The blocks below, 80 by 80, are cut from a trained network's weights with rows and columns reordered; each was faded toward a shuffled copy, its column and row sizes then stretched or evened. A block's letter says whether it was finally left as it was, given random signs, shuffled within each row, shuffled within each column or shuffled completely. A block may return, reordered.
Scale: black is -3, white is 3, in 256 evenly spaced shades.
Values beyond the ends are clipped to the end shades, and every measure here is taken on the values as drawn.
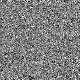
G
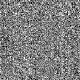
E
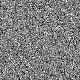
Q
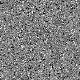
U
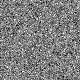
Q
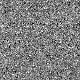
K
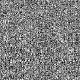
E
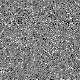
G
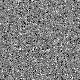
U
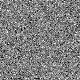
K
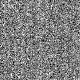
U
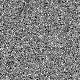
Q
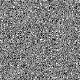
E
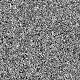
Q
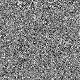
G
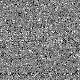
K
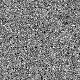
K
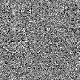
E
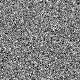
Q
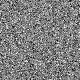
Q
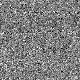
K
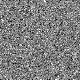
K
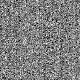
U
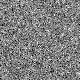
Q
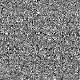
E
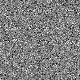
K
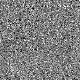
G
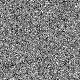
Q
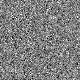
U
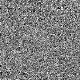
G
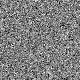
Q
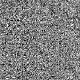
E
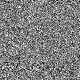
G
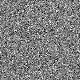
U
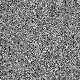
U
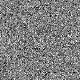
G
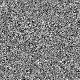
K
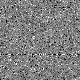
K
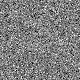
Q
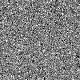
Q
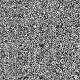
E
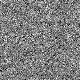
K
